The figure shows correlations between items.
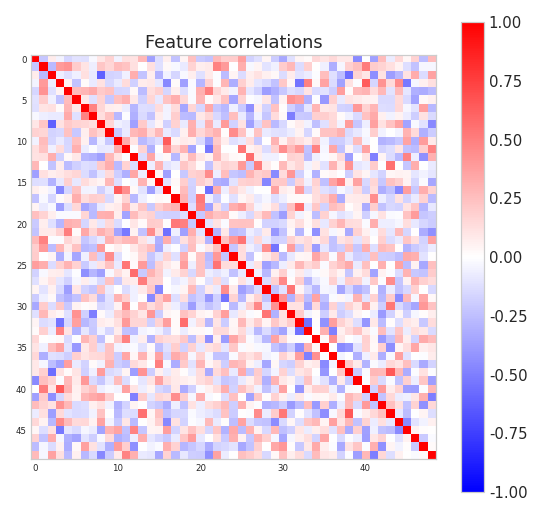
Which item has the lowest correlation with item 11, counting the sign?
21
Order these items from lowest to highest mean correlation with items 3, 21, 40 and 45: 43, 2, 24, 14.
24, 43, 2, 14
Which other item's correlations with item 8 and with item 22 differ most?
48
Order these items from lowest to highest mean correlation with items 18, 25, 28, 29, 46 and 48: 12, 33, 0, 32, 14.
14, 33, 12, 0, 32
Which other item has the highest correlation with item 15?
37
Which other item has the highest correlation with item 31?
28
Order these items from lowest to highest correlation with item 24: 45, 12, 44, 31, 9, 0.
44, 31, 12, 0, 45, 9
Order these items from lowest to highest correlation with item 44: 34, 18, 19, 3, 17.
18, 19, 17, 34, 3
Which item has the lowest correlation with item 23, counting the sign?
29
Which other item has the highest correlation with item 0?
25
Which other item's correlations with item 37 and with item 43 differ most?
30
